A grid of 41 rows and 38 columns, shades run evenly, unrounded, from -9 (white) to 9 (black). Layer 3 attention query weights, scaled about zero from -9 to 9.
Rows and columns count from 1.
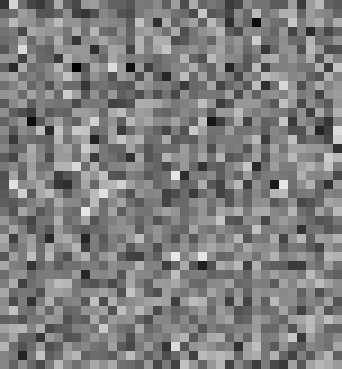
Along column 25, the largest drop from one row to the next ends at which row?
13
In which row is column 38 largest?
17
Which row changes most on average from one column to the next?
8
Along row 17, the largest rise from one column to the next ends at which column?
38
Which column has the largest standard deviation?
10
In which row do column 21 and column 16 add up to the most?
20
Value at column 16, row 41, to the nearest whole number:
2
